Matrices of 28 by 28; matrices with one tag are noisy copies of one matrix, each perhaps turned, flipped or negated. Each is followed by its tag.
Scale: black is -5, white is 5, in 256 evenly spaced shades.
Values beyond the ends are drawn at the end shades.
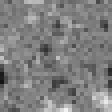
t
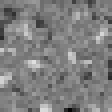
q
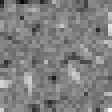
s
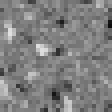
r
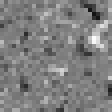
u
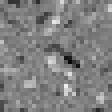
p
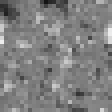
t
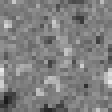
t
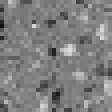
r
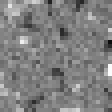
q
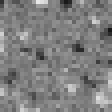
q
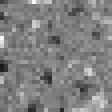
q
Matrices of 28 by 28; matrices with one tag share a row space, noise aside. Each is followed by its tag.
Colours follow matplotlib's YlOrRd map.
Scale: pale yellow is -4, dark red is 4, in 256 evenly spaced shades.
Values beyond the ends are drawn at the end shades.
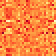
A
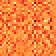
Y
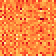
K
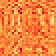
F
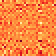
K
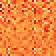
Y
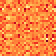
A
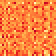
Y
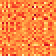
Y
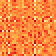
Y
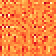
Y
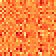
K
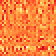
K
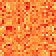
A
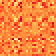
F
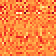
K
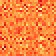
K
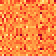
K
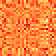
A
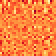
Y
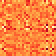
A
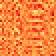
F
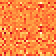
K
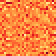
A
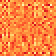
Y
